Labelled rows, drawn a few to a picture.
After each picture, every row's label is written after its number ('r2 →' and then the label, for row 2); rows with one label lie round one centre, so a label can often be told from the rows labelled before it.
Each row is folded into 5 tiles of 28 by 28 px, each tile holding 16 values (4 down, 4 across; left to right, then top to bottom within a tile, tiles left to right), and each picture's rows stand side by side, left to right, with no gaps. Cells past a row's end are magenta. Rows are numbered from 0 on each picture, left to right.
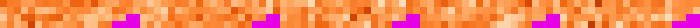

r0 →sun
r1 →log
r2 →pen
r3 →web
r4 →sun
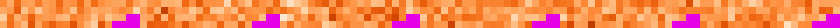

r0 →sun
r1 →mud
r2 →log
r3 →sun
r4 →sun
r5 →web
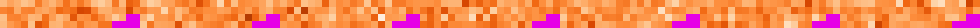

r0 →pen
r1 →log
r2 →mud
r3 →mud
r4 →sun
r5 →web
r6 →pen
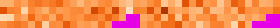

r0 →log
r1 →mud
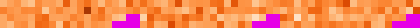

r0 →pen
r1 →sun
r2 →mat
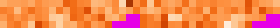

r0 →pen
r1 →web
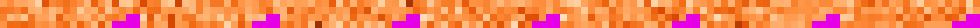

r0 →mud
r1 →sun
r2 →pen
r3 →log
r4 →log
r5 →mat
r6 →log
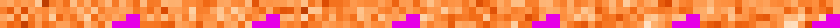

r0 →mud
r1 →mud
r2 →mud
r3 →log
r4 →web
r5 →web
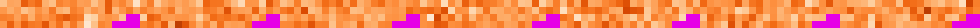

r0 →web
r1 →pen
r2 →mud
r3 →mud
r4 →mat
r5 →sun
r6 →pen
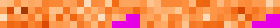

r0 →mud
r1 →log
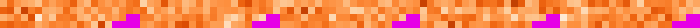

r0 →mud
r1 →web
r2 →mud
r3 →sun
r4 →log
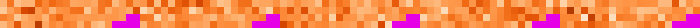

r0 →mat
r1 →mat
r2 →mud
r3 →log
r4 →mud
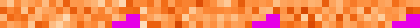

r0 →pen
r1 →mat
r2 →mud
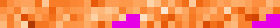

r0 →sun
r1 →log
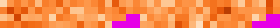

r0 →mud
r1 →pen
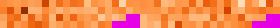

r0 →mud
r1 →pen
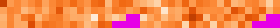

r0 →sun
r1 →log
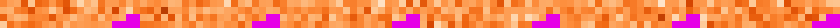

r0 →mat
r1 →mud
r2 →pen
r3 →sun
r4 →pen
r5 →log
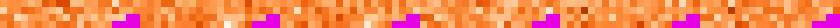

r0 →mat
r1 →web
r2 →web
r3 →mat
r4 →mud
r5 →mat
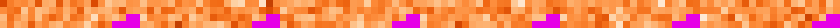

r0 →sun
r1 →pen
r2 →mat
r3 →pen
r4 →pen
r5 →log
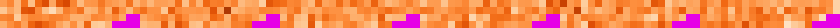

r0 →mat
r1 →pen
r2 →sun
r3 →pen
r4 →sun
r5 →web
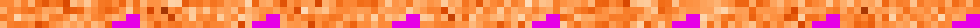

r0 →mat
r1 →mud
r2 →sun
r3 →mud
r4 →mat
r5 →log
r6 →mud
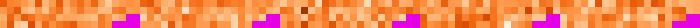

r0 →sun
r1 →sun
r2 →mud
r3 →web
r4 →sun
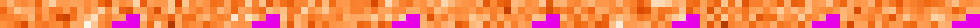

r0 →web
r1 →sun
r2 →sun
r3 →pen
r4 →pen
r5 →mud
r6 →sun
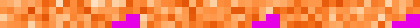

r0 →pen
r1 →log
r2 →mud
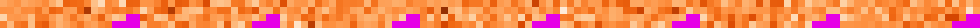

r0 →pen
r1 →mat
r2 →sun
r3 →mud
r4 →mat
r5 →sun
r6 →log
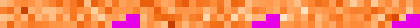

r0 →mud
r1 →sun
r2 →log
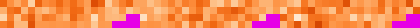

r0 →sun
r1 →log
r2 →mat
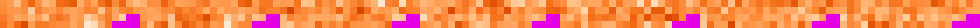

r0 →web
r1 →web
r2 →pen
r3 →pen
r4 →log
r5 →sun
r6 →sun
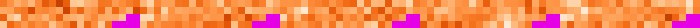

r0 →mat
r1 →log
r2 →log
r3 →web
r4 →log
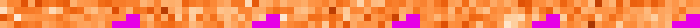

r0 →mat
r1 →mud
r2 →log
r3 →web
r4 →sun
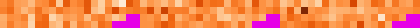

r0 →pen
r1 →mud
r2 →mud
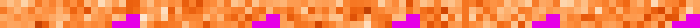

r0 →pen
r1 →log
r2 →pen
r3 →mud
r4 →log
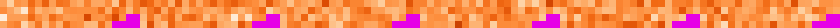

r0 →log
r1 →sun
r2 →pen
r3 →pen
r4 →sun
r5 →sun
